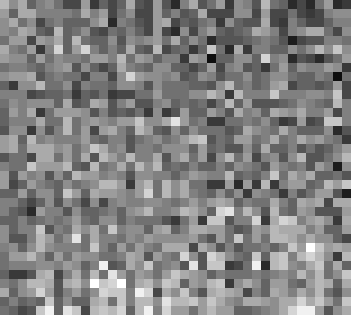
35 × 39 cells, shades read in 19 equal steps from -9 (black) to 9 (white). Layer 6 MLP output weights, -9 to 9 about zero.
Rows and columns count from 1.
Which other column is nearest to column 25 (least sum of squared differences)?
31
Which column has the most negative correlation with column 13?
2
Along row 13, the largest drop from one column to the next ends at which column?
5
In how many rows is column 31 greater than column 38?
19
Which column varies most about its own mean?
24
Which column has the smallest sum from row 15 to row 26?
38
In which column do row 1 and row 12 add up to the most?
15
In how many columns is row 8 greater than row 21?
17
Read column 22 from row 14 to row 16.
-1 1 4
